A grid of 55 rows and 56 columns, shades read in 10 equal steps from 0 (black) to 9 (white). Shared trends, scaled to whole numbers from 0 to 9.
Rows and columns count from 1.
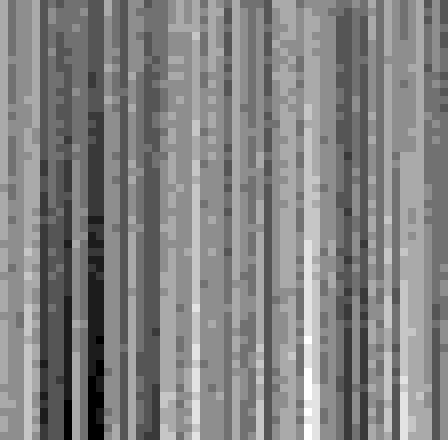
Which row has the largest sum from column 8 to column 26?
4
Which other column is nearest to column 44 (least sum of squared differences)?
46
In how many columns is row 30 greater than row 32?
4
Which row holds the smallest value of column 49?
8
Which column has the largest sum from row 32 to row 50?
39
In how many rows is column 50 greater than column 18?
15
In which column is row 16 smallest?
13
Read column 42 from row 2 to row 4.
4 5 5
